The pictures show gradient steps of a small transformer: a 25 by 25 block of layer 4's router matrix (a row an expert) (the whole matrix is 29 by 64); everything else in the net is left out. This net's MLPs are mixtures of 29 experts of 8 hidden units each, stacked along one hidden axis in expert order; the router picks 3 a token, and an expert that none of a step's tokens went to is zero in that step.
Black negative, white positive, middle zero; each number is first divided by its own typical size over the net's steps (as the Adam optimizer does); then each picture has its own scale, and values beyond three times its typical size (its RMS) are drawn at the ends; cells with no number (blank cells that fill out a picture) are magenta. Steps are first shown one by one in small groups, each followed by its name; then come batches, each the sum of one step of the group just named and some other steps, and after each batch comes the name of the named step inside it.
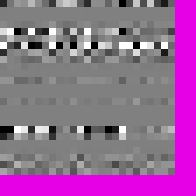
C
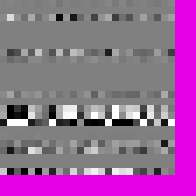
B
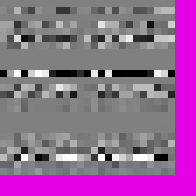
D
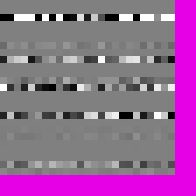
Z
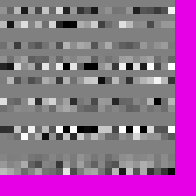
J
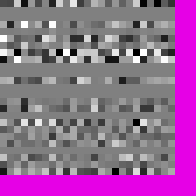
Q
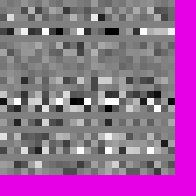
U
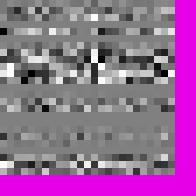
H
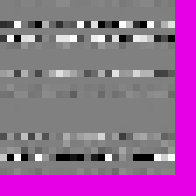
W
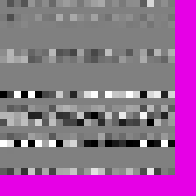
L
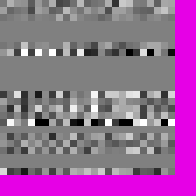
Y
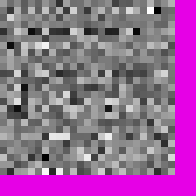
U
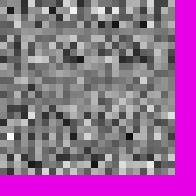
W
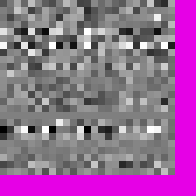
C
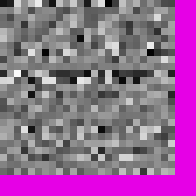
D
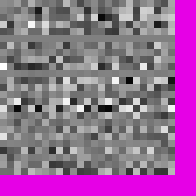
U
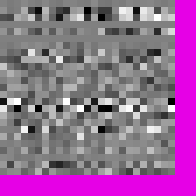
U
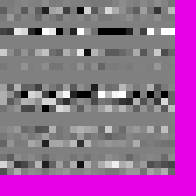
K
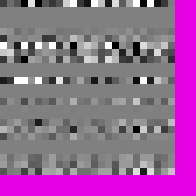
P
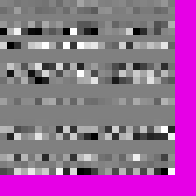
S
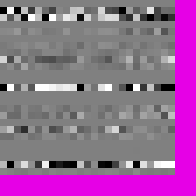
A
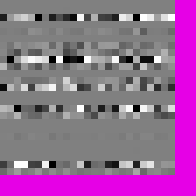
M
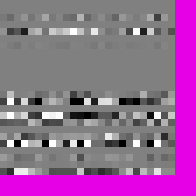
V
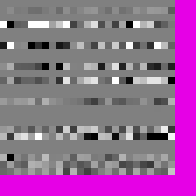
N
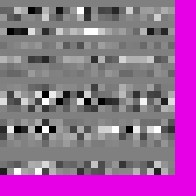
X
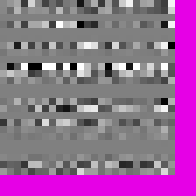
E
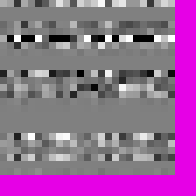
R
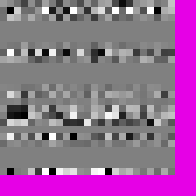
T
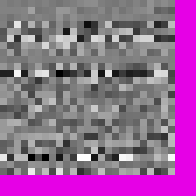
S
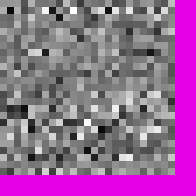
T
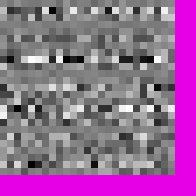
M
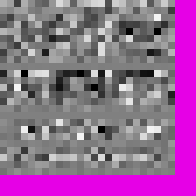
R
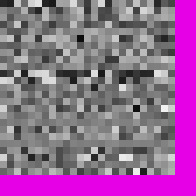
X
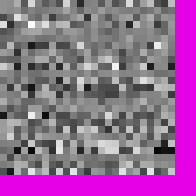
N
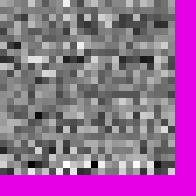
S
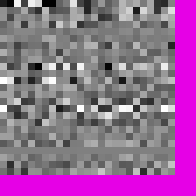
E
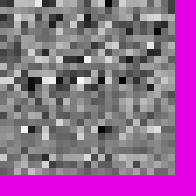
M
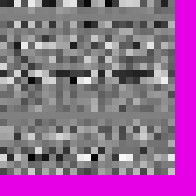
P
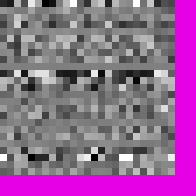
P
